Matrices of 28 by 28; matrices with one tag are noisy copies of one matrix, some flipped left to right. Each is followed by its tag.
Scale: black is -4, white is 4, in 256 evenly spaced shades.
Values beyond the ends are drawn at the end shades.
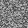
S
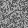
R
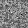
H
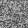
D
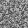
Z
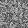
H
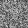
H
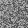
Z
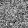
H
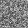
Z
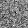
Z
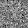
H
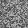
S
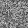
H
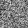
R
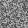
R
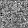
D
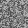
Z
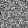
R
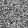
S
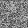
D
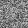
H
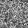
H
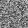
Z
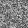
H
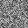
R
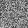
R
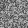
R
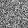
S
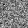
R
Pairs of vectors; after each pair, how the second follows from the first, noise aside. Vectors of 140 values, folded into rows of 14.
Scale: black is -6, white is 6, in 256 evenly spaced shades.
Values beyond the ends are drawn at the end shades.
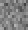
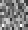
reversed, negated, scaled up.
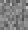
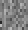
reversed, negated.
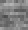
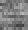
reversed, negated.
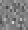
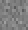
reversed, negated, shrunk.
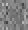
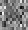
reversed, scaled up.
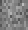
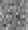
reversed, negated.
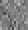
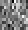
reversed, negated, scaled up.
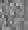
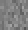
reversed, shrunk.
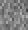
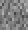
negated.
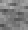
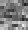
reversed, scaled up.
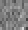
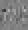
wrapped around, negated, partly zeroed.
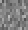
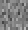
reversed, negated.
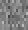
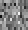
reversed, negated, scaled up.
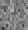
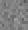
reversed, shrunk.
